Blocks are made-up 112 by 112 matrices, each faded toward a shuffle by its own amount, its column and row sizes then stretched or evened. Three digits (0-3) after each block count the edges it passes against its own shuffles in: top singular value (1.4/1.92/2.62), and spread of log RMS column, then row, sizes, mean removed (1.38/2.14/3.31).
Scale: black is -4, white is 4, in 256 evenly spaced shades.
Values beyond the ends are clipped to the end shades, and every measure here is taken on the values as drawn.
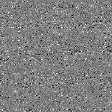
1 1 2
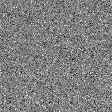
1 0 1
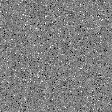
1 1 0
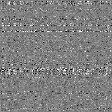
2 1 3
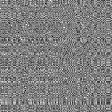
3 0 2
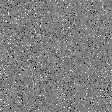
0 1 0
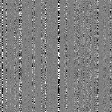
3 3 0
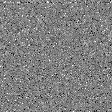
1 0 1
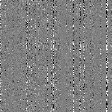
2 3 1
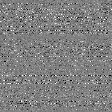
0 0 3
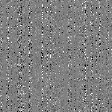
0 3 1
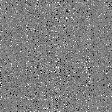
0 2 1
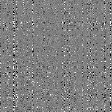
2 3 2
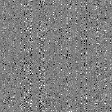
1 3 1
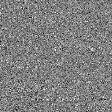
1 1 2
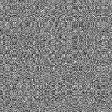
3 1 1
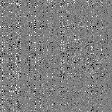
2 3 2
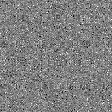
2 0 0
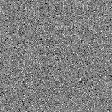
2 0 0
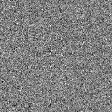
1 1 0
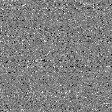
1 0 2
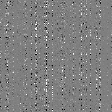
2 3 1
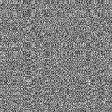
3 1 1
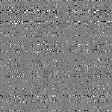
2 2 3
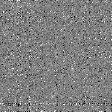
1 2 2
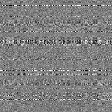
3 0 3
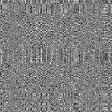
3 2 1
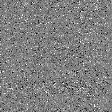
1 1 1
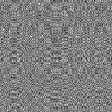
3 0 1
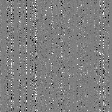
2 3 0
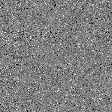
0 0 1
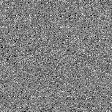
0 0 2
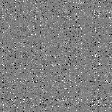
1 2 2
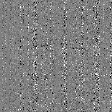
0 3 1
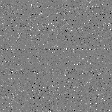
0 1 2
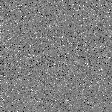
1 0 1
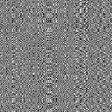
3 3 0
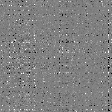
2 2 2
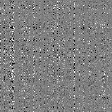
1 3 2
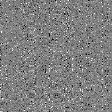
2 2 0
